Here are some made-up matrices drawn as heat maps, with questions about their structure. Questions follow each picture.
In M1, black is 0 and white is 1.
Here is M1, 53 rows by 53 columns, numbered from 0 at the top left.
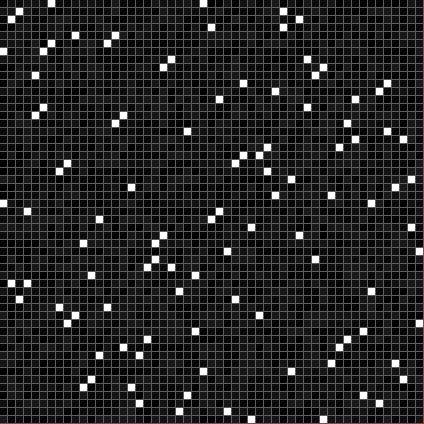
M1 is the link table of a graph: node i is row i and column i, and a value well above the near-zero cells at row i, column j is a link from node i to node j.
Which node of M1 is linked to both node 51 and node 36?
node 22
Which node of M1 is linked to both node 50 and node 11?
node 47
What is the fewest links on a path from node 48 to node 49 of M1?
3
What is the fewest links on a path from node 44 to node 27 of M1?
2
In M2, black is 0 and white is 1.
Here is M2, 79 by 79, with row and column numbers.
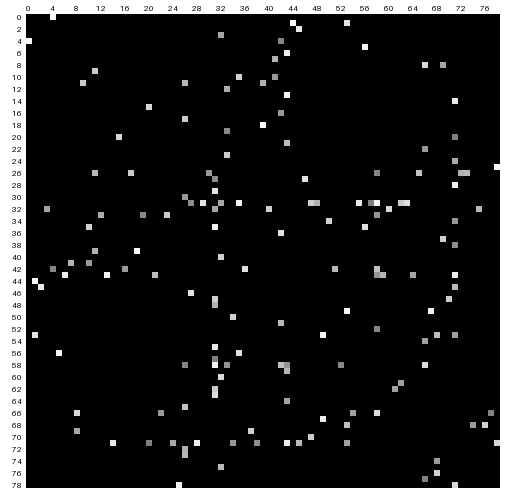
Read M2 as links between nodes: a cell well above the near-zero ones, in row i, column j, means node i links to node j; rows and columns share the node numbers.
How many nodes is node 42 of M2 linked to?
5
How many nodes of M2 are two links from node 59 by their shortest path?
6
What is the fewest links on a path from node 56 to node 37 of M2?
7
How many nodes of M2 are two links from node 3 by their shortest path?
4
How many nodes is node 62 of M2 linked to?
2
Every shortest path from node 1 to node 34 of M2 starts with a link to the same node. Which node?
node 53
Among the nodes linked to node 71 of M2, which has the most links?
node 43
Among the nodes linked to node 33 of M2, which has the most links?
node 58
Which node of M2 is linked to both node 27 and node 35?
node 31
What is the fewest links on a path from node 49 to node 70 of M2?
7
